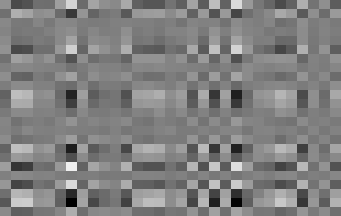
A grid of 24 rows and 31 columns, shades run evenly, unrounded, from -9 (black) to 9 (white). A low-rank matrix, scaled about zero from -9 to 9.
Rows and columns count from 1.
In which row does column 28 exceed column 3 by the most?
19
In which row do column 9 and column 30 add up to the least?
23
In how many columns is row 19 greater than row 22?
13
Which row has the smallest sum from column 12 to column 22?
12
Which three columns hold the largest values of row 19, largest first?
7, 22, 20
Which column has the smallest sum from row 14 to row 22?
28
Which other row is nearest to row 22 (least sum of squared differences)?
11
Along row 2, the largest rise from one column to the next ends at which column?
8
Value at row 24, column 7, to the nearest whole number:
3
